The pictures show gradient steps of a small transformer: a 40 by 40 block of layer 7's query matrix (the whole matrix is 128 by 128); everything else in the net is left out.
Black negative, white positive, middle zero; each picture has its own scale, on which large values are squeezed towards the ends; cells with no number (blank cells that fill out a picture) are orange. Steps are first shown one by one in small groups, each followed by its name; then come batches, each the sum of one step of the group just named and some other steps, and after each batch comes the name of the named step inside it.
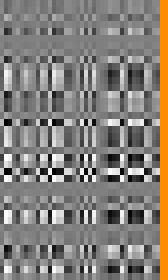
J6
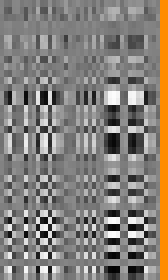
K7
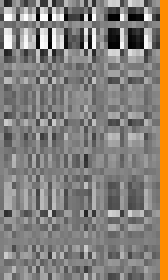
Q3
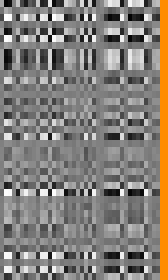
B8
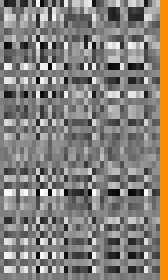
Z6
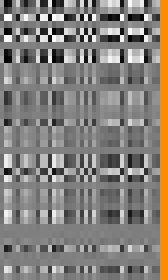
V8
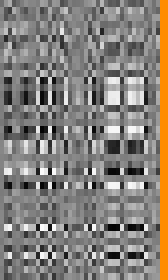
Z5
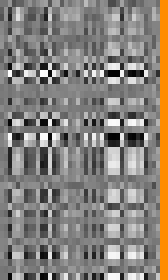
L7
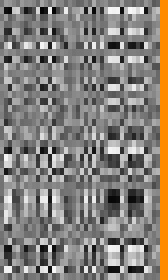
J6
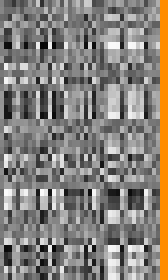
Z6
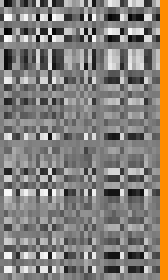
B8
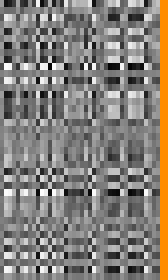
Z6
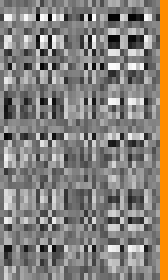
Q3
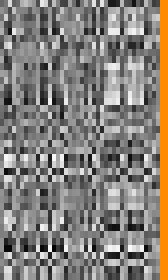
Z5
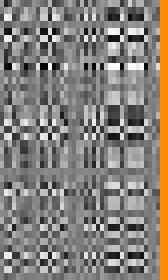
B8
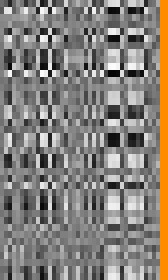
L7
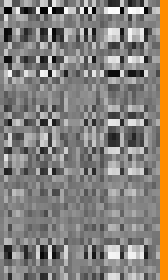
L7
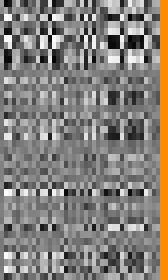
B8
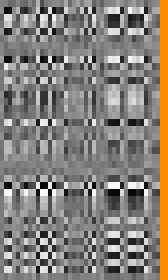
Z6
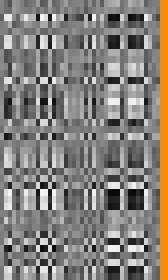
Q3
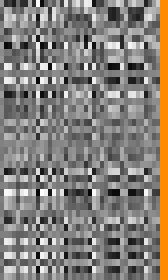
Z6
